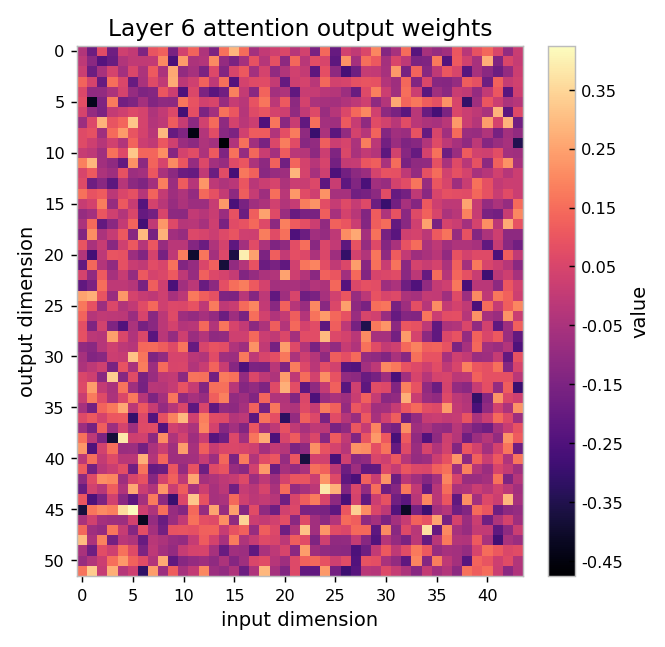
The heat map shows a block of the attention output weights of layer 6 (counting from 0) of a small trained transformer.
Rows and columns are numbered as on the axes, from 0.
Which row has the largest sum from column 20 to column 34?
47
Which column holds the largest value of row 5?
31
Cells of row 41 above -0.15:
35
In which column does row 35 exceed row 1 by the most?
36
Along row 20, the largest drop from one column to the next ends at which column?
11
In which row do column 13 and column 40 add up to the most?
1
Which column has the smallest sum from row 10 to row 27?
28
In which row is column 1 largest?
51
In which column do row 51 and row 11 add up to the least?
6
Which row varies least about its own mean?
19
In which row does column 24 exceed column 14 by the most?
9
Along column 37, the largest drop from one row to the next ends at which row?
41
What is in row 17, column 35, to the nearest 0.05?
-0.15
